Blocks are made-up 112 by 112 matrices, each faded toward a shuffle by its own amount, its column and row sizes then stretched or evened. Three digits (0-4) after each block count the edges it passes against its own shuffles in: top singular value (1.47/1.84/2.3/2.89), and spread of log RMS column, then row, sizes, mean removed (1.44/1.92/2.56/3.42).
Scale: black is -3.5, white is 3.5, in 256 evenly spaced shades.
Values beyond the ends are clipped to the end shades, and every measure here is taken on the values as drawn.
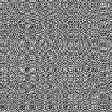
4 0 2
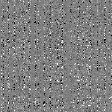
1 4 2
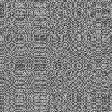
4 0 0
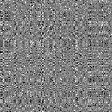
4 3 0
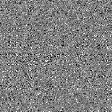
2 1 3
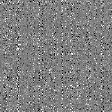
2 4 2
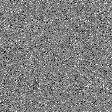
1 0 2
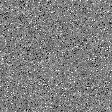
0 0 0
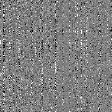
2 4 1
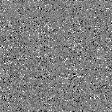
0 2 2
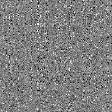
2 3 0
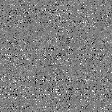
0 2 3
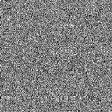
2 1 1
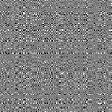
4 3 4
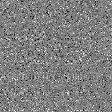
2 1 1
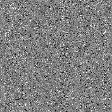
1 2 0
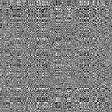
4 3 3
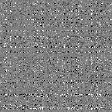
1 3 4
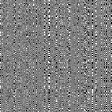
4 4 2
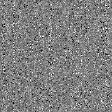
0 3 0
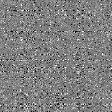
3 2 3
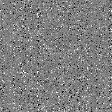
0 3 1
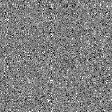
2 2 1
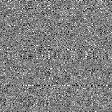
3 0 3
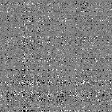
0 3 4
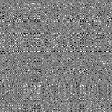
4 1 3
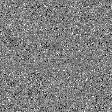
0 0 2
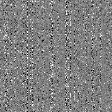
2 4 0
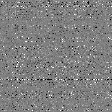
2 1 3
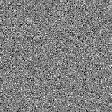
2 0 0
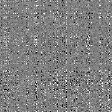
2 4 3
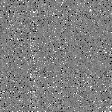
1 2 2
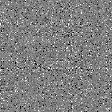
2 2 1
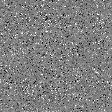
0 1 1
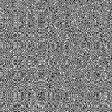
4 1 1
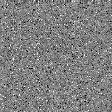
2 1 0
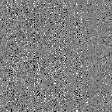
0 4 1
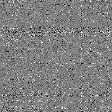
1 2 3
